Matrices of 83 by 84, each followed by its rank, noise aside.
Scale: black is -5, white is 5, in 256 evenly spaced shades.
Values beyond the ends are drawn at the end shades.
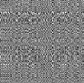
four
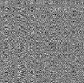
six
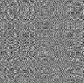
five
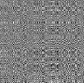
three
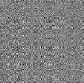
four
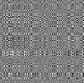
two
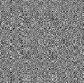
six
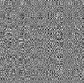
six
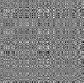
three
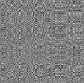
four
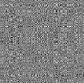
five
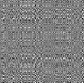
three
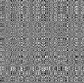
three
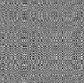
three
